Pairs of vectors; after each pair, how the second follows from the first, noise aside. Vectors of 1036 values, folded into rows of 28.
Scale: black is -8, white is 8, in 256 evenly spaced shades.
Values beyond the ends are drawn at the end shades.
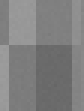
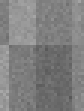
copied.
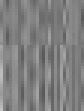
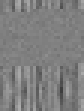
wrapped around, negated, partly zeroed.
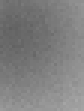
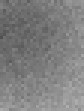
copied.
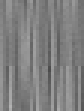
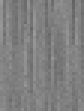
reversed, negated, shrunk.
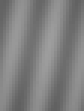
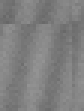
wrapped around, shrunk.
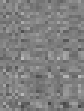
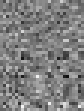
negated, scaled up.
